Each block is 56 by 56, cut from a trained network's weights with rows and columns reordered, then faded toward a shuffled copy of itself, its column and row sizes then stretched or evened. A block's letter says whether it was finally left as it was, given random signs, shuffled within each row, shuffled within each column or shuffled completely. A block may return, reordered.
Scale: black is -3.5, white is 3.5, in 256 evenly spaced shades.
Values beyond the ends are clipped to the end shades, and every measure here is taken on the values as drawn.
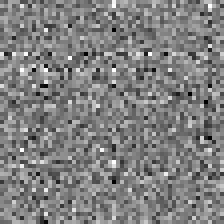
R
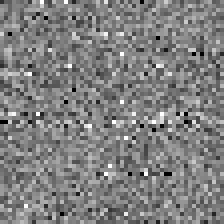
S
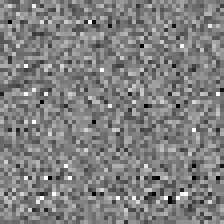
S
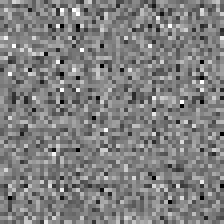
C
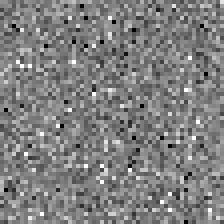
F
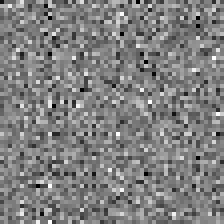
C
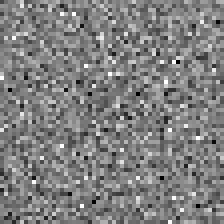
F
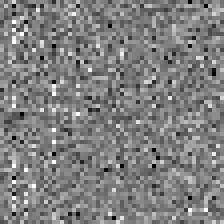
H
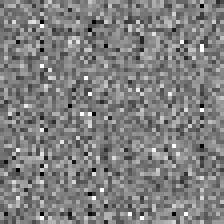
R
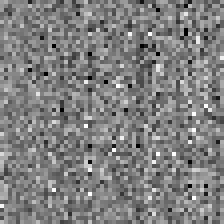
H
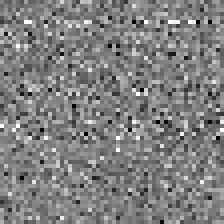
S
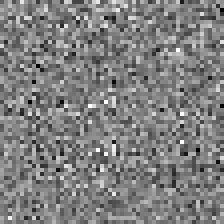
C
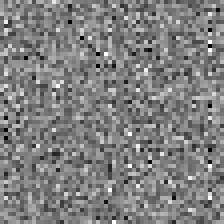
H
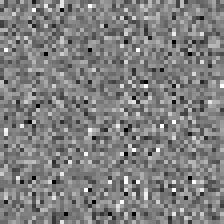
C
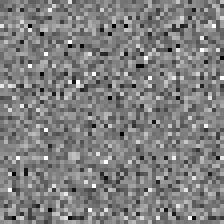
S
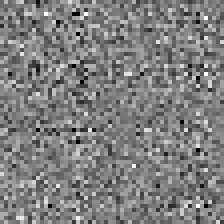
R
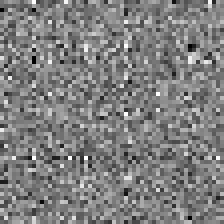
R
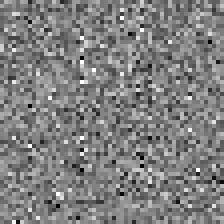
H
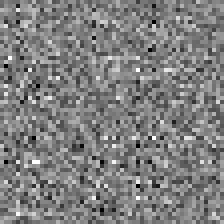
R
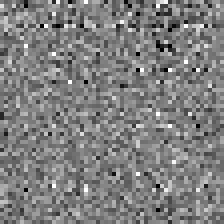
R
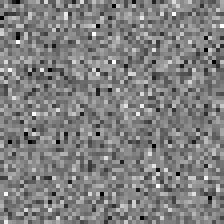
S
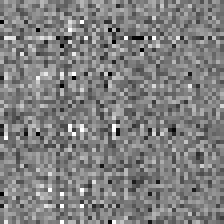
C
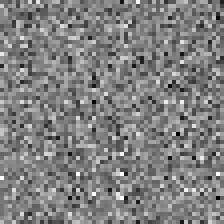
R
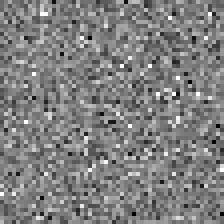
F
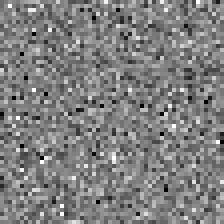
F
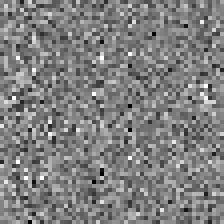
H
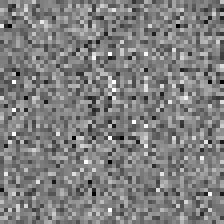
R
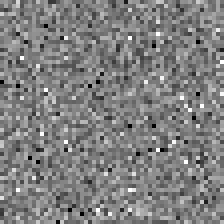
F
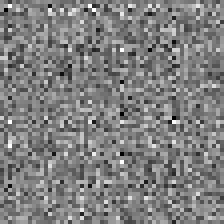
C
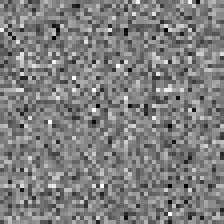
R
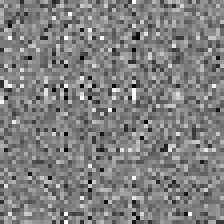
C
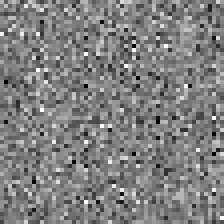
H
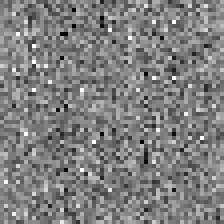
H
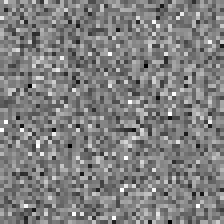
F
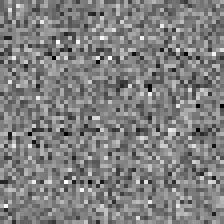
S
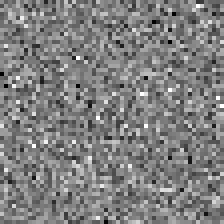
F
